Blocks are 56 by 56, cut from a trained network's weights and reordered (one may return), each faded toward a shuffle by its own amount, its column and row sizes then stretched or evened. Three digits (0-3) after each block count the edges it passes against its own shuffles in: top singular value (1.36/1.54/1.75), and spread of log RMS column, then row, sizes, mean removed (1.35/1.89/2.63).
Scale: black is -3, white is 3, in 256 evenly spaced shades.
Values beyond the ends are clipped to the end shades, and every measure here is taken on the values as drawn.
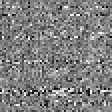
1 0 3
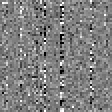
2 3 0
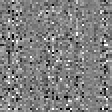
0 3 2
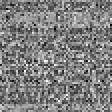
3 0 1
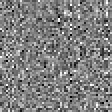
3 2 0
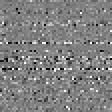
2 0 3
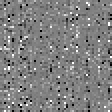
0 3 1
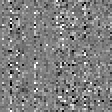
0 3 2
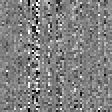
1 3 0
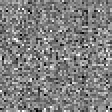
1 1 2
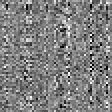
3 3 0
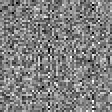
3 1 0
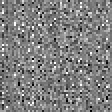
2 3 0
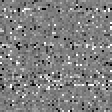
0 0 2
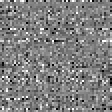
0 2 3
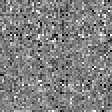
0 2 2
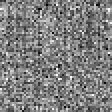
1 0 0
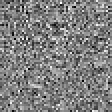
3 0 1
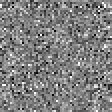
2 1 1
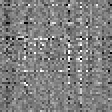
2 2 2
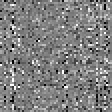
2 3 1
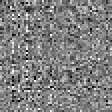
2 2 1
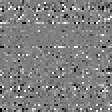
0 1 3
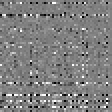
3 2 3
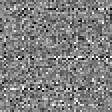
3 1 2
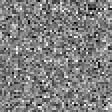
2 0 1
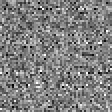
0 0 2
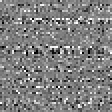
3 1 3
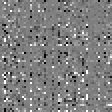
1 3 2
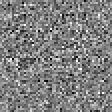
3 1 1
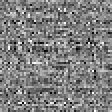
3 1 2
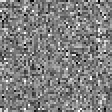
0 2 0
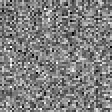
3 0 0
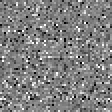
0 0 1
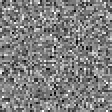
3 0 0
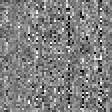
0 3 0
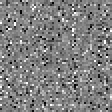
1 2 0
